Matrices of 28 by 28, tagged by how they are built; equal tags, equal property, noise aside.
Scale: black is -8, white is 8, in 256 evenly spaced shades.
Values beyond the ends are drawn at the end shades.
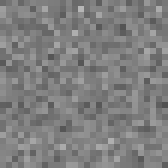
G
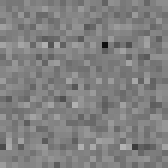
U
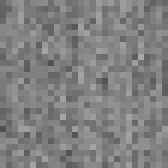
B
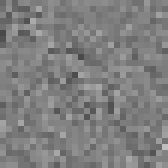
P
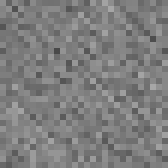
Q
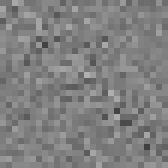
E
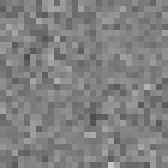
P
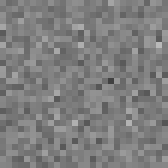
G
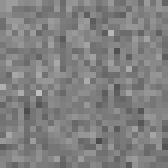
B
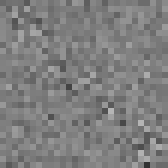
E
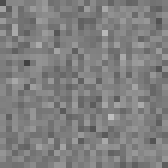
B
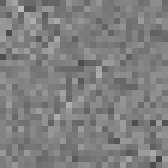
P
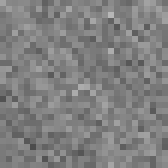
Q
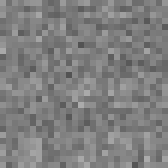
B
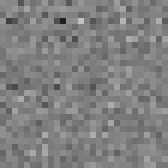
U
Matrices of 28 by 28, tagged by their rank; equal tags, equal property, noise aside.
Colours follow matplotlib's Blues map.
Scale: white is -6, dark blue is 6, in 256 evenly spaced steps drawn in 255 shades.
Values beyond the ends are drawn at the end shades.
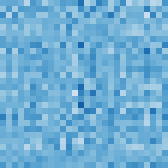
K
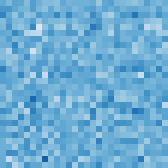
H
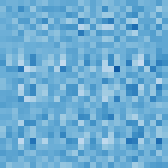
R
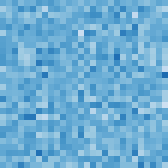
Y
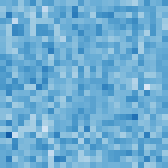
H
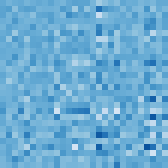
R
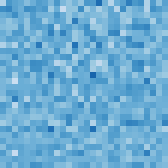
H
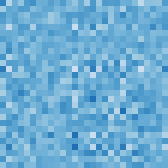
K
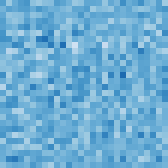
H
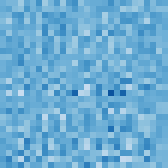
R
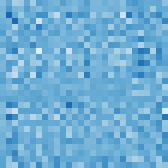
K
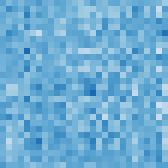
R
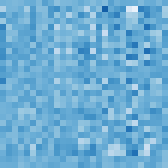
R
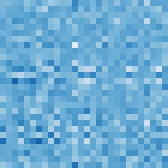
K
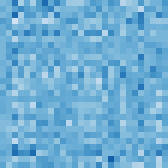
K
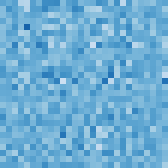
Y
